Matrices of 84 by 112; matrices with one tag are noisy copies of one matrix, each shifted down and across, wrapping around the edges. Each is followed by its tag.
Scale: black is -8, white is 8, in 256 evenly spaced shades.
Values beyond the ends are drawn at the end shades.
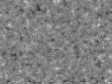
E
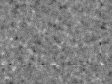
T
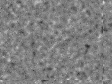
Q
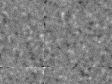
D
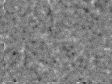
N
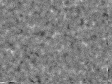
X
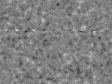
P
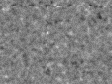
E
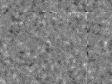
D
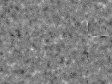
X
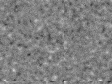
P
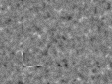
X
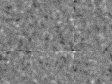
D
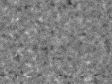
E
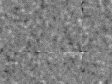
D
